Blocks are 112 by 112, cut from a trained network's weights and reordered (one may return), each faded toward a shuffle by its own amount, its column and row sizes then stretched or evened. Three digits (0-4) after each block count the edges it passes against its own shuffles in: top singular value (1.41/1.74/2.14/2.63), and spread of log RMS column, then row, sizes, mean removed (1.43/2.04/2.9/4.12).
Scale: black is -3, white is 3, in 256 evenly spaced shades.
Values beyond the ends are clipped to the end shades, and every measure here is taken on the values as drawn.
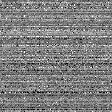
4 1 3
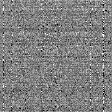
2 3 0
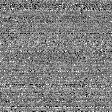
2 0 3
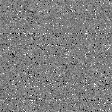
1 1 2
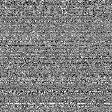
2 0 3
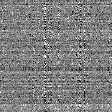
3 3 0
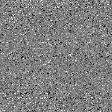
0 1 2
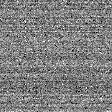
2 1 1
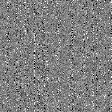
0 3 0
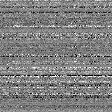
4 1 4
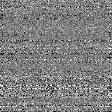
1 2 4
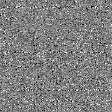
0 0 2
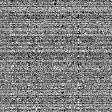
4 2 0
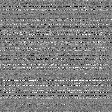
3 1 4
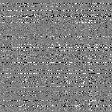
2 2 4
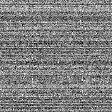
4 1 1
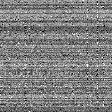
4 2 1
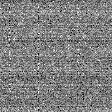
2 2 0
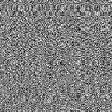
4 1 1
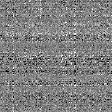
2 3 3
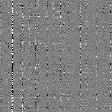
3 3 1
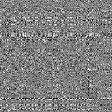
4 1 3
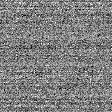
2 1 1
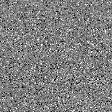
0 0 2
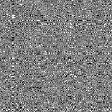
3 1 3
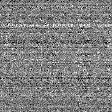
3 2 2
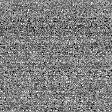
1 1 2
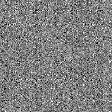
2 1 1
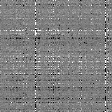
4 3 2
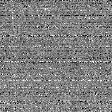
2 1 3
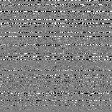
3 1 4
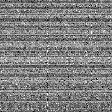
4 1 1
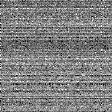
4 2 2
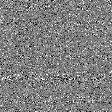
1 0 2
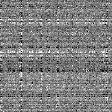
4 3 2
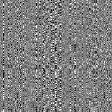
4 4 0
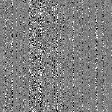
2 4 0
